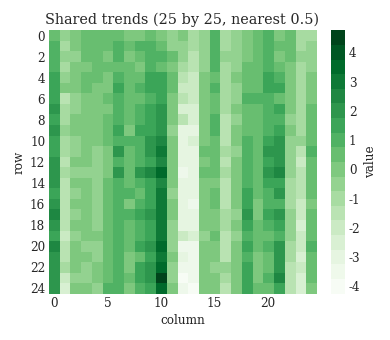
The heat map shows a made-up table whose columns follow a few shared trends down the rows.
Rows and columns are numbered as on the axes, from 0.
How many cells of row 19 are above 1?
3
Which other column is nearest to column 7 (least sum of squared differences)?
19
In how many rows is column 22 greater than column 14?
4
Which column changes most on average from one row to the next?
21
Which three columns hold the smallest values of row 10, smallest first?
12, 13, 16
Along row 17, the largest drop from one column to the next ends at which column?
1
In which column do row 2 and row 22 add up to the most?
10
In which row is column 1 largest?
5
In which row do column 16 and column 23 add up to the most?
2
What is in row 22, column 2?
0
